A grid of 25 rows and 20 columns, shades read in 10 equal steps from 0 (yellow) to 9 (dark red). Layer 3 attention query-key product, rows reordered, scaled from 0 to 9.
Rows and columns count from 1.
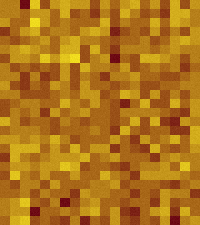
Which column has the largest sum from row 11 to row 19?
12
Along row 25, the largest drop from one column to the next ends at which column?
19
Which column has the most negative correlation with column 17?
14
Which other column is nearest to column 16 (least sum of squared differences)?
11
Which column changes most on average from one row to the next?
16
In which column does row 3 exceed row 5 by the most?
8
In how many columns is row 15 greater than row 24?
12
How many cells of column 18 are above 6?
5
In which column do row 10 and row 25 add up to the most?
18
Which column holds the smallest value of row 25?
3
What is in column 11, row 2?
4
